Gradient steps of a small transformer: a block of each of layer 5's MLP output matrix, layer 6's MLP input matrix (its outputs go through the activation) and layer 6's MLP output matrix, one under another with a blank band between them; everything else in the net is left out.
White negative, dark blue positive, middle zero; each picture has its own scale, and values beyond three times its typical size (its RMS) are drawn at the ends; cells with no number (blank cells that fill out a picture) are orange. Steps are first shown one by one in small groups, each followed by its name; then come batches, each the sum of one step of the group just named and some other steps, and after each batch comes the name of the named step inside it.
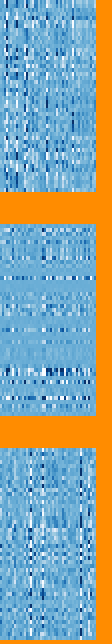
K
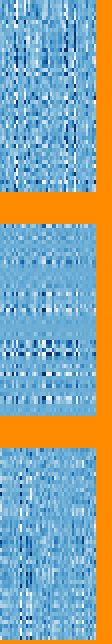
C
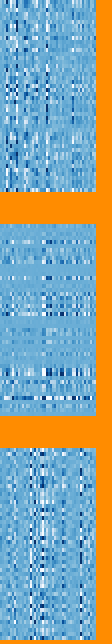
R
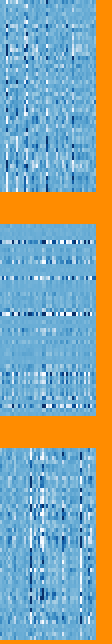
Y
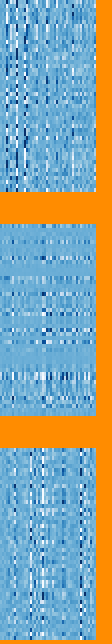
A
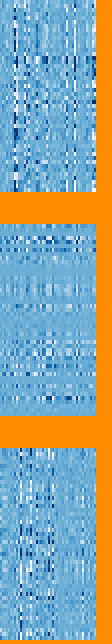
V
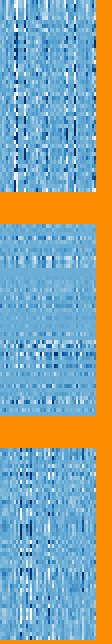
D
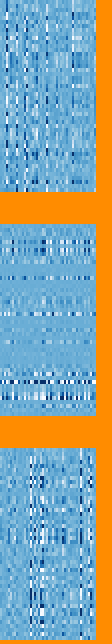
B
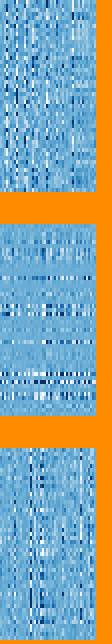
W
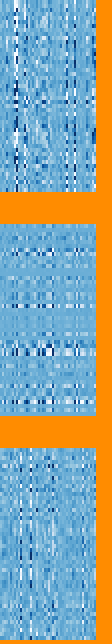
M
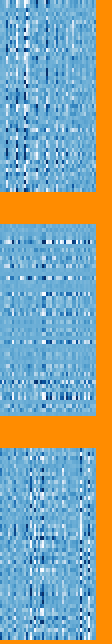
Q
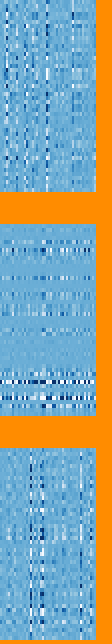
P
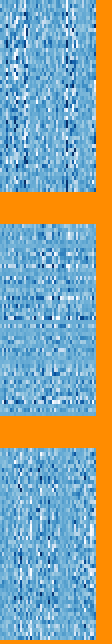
M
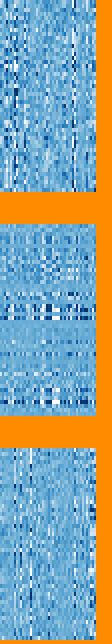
W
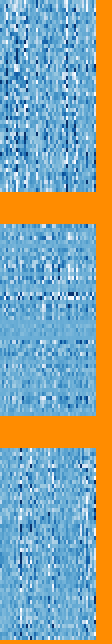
D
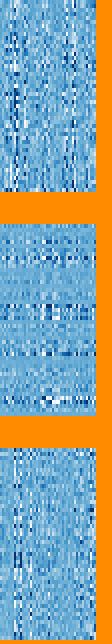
R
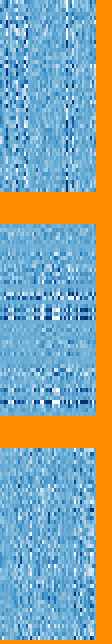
A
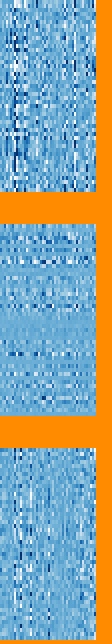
V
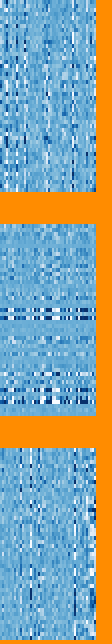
B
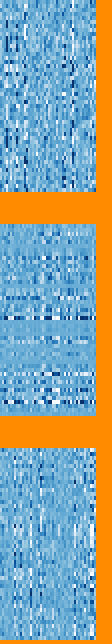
W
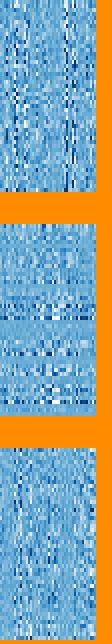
C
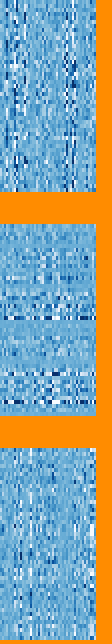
M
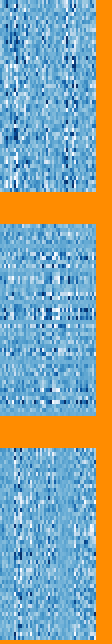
V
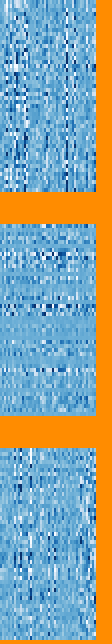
Y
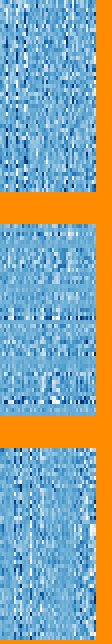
A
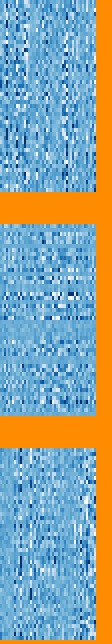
Q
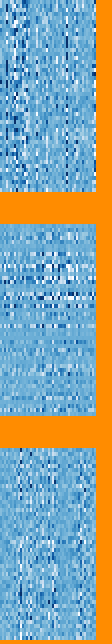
R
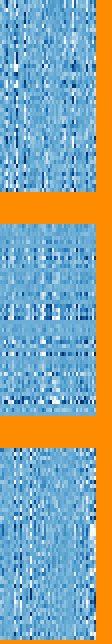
R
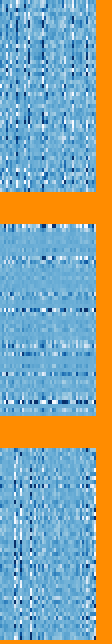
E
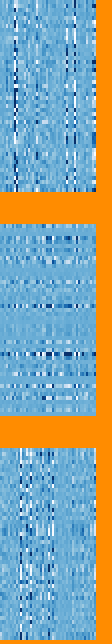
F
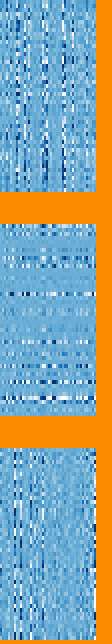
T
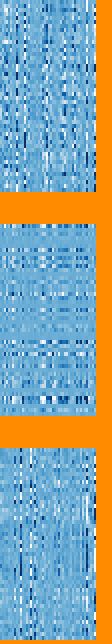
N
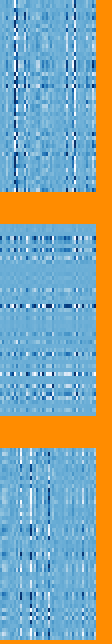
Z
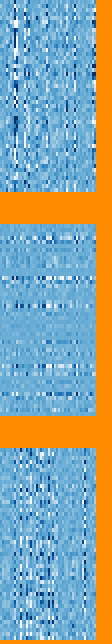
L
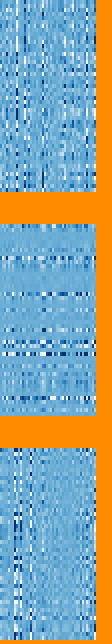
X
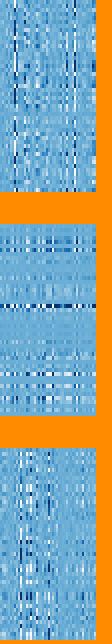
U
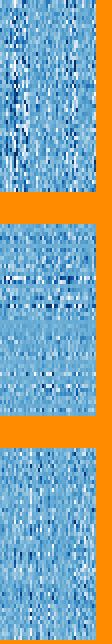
Z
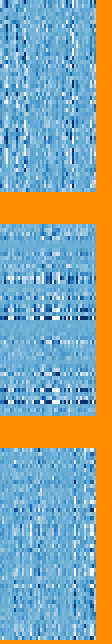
T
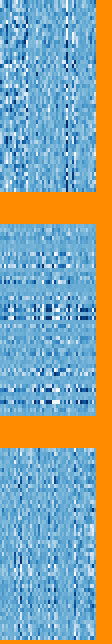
F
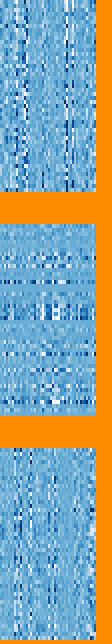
X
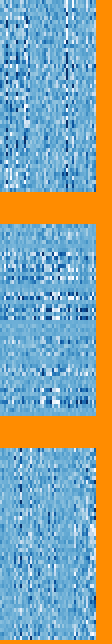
N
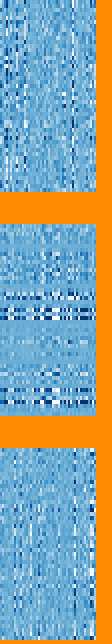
T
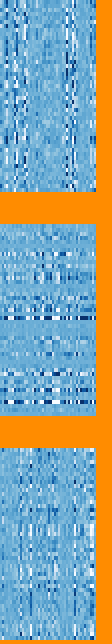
F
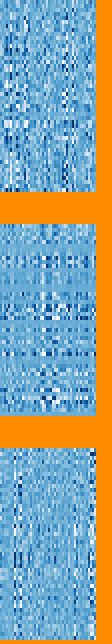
T
